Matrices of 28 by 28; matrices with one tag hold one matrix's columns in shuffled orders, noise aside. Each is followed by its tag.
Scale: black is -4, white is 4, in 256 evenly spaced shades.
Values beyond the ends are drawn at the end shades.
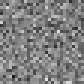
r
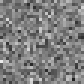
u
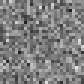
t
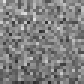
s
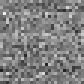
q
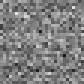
q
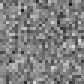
t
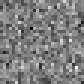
t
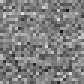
q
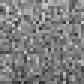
s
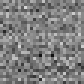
q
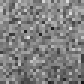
s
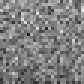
s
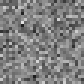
r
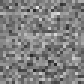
q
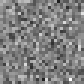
u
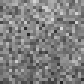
s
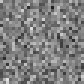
u
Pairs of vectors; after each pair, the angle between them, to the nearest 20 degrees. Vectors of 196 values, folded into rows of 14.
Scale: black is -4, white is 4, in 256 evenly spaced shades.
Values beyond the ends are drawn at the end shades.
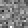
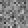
80 degrees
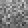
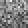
40 degrees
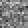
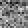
160 degrees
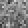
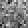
20 degrees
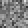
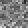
140 degrees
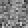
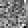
140 degrees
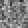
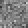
60 degrees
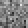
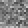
100 degrees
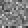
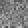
40 degrees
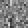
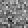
40 degrees
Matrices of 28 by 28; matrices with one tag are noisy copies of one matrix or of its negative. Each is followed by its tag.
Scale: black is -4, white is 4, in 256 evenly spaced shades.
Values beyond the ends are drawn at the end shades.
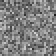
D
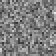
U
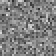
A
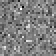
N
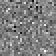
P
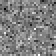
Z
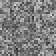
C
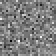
U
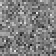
Z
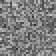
C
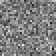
A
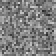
P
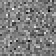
U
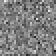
Z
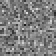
U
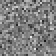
A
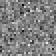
U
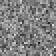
Z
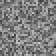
Z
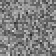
U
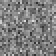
Z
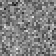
C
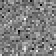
D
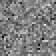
N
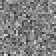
N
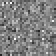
U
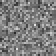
C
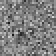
Z
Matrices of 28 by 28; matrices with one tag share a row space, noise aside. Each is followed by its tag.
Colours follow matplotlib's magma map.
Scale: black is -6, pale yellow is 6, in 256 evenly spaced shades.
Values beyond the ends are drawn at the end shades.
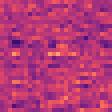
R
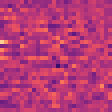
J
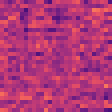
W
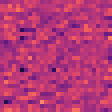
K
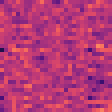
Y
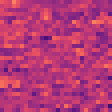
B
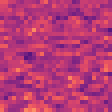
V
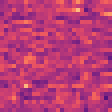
V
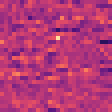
R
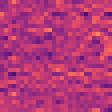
W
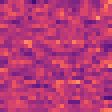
V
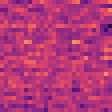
V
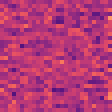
W
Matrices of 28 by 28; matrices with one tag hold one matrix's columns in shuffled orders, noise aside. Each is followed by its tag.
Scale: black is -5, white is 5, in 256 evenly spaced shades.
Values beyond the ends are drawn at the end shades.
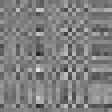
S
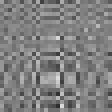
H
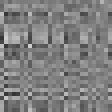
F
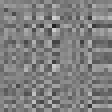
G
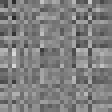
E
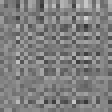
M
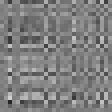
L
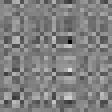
L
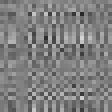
F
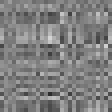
F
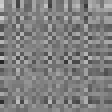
M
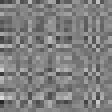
L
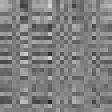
M
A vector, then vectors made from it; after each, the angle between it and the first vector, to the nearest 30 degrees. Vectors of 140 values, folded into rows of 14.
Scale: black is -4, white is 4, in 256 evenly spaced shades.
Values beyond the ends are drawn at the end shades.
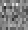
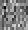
60 degrees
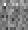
30 degrees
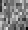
120 degrees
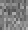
90 degrees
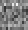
30 degrees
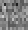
150 degrees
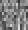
60 degrees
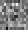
30 degrees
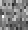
120 degrees
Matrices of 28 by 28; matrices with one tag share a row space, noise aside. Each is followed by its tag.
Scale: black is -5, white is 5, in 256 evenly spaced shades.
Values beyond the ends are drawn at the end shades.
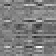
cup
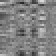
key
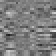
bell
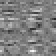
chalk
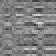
cup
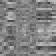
bell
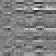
cup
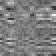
bell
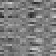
chalk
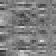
key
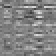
cup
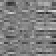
bell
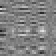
key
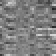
bell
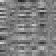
key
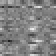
chalk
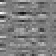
key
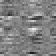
chalk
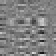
key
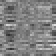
bell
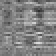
cup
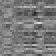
cup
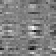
chalk
